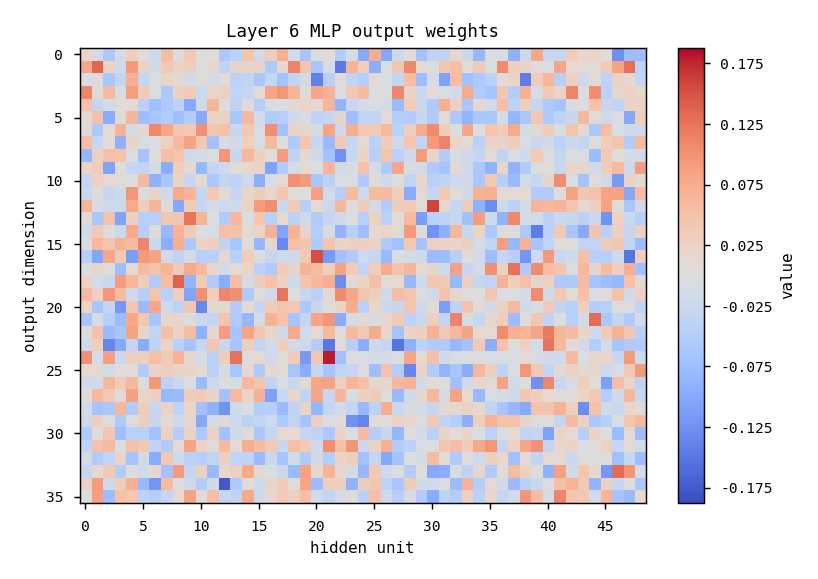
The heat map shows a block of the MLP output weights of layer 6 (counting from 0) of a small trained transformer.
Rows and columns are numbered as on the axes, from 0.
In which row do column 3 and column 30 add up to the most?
6
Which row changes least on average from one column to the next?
29
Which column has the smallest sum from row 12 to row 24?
3
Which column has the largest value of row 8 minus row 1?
12
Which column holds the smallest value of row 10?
46
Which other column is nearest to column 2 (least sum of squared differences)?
13
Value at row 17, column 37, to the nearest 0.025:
0.125
